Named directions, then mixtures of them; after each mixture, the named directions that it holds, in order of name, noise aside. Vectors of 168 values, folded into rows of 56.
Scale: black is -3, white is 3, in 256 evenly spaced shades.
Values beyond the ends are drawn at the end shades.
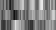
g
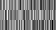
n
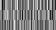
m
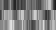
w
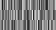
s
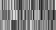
g, s.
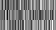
n.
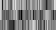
n, s, w.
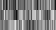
g, n, w.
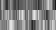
w.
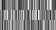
m, s, w.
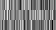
n, s.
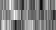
g.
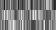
m, n, w.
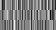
m.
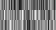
n, s, w.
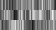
g, n, w.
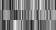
g, m.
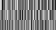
m.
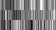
g, n.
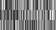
g, m.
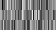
s.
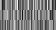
m.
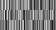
n.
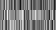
n, s, w.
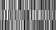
m, n, s.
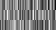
m, n.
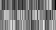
m, w.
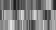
w.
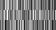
m, n.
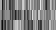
g, m, s.
